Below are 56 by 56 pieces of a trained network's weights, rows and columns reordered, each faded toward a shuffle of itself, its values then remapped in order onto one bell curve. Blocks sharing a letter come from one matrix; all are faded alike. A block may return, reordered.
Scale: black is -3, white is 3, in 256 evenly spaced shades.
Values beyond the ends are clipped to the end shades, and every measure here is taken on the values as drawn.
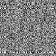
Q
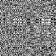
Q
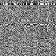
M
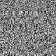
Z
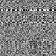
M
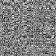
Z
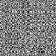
Z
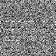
Q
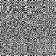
Z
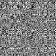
Z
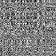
Z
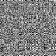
Z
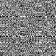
Q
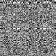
Q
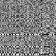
M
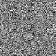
Z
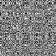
Z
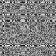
M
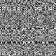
Q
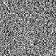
Z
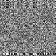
Q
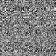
Z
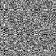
M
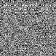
Q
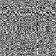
M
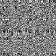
Z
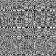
M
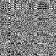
M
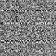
Q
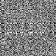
Q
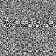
M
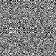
Q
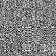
Q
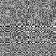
M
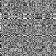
M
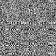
Q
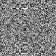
Q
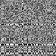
M
